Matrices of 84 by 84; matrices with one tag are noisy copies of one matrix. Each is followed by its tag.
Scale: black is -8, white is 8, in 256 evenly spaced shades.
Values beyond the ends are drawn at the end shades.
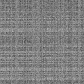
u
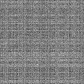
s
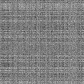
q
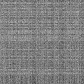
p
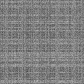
s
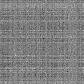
q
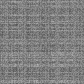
s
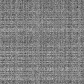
u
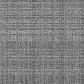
p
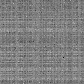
u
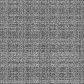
s
